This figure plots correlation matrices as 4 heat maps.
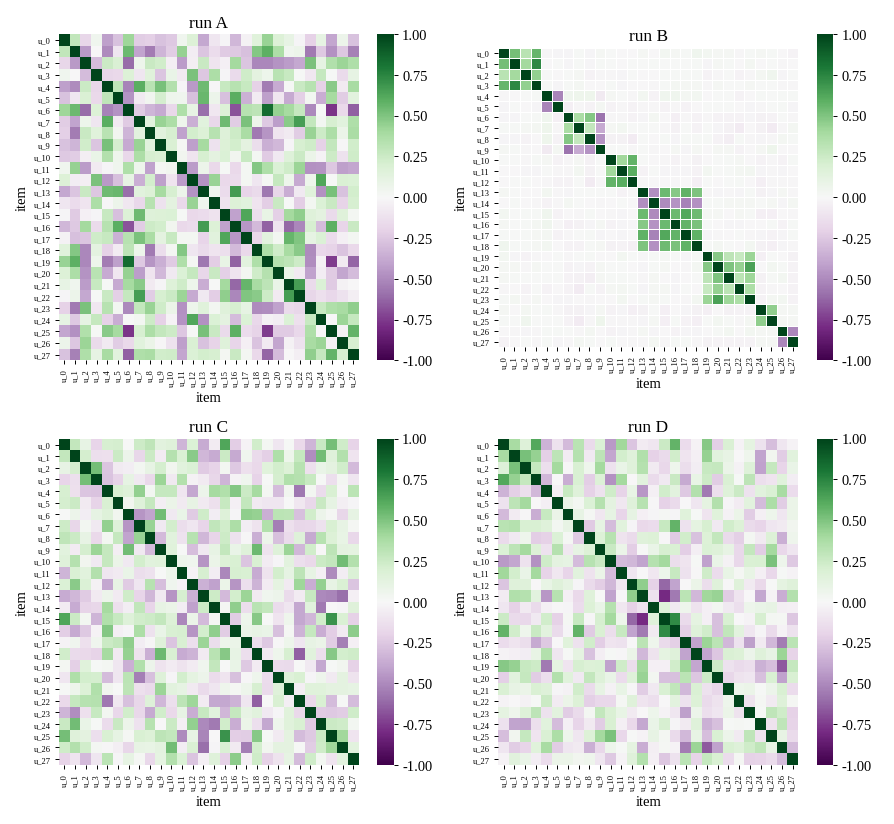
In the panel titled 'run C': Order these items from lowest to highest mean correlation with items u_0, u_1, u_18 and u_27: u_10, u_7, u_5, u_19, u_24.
u_19, u_7, u_5, u_24, u_10
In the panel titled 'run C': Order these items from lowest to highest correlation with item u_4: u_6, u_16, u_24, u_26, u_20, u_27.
u_20, u_24, u_26, u_6, u_27, u_16
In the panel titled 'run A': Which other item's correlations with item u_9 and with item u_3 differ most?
u_12
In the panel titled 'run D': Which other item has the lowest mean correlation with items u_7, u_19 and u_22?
u_10
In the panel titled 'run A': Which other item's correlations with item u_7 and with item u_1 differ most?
u_4
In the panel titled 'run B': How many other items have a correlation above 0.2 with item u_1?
3
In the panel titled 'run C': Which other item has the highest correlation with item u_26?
u_10
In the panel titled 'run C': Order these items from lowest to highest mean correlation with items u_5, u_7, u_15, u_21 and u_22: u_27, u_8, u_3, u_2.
u_27, u_3, u_2, u_8
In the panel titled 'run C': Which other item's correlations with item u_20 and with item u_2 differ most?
u_7
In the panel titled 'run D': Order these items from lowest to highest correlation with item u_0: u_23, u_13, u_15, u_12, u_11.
u_12, u_13, u_23, u_15, u_11
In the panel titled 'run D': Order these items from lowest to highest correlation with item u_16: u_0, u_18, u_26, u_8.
u_8, u_26, u_18, u_0
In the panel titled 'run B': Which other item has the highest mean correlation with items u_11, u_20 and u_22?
u_23
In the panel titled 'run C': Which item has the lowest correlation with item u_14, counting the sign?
u_24
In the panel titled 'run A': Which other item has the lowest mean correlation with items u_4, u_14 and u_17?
u_1
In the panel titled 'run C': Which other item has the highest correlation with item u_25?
u_15
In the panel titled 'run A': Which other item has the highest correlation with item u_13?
u_16
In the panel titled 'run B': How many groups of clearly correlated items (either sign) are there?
8
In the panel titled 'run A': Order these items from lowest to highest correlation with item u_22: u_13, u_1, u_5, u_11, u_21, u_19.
u_5, u_13, u_1, u_19, u_11, u_21
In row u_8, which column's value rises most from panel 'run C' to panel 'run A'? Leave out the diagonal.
u_23
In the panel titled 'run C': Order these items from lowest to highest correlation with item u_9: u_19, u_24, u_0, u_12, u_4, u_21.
u_12, u_19, u_24, u_0, u_4, u_21
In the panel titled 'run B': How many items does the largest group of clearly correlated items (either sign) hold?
6
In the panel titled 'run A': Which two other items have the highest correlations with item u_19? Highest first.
u_6, u_1
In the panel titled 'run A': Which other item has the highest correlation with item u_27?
u_25
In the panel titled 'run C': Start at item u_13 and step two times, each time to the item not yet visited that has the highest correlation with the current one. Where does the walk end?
u_6
